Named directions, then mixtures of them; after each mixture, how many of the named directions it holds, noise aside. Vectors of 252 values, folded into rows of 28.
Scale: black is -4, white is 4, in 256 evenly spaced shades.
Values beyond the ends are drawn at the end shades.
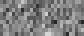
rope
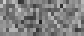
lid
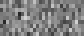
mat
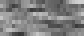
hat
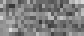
two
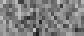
two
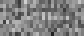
two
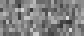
three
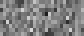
two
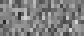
one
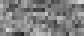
two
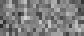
four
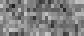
four
